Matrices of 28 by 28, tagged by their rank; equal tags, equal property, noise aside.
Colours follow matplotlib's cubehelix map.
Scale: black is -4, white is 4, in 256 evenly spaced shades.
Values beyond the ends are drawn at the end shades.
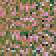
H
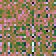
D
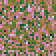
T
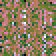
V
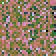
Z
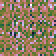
V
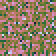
T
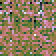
V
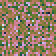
T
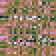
V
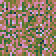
H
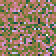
T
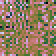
V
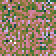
T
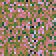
Z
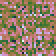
V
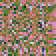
T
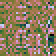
D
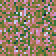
H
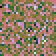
Z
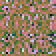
H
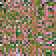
Z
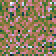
V
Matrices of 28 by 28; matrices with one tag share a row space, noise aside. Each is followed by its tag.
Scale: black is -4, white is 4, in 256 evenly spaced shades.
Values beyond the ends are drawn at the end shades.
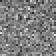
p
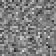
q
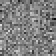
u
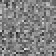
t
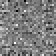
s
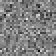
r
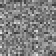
u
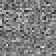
t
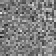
s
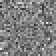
s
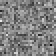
s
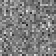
r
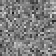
u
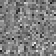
p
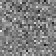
r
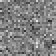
u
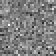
s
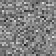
t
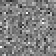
r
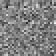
p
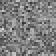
q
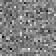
r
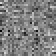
u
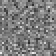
q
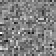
s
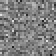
s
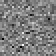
q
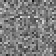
p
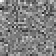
s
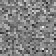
p
